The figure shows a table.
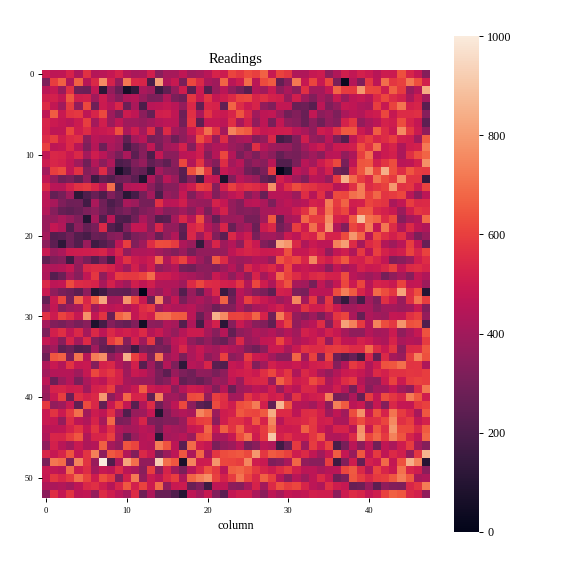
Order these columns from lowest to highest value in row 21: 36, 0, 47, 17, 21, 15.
47, 0, 17, 21, 15, 36
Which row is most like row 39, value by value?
32
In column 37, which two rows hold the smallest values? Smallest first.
1, 28
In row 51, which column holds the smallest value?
20
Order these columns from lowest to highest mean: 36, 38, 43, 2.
2, 36, 38, 43
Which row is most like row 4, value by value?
6
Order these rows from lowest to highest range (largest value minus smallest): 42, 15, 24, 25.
24, 25, 15, 42
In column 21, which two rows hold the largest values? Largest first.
30, 48
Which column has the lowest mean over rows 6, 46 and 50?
36
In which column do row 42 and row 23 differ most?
14
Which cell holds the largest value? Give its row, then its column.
48, 7
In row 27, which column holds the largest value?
44
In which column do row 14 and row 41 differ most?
28
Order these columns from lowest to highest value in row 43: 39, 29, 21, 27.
21, 29, 27, 39
